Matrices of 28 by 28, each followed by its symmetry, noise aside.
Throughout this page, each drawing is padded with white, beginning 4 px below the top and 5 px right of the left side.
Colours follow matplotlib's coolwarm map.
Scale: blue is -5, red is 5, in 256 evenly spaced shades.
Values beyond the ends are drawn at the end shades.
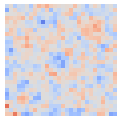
symmetric across the other diagonal.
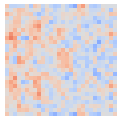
mirrored top to bottom.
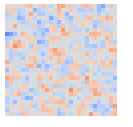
no symmetry.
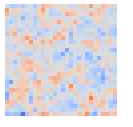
no symmetry.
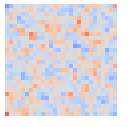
symmetric across the other diagonal.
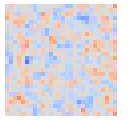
mirrored top to bottom.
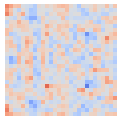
mirrored top to bottom.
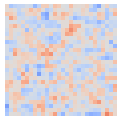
no symmetry.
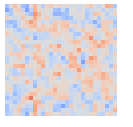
mirrored top to bottom.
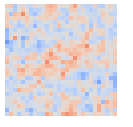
same after a half turn.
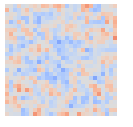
same after a half turn.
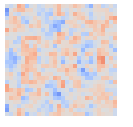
mirrored top to bottom.
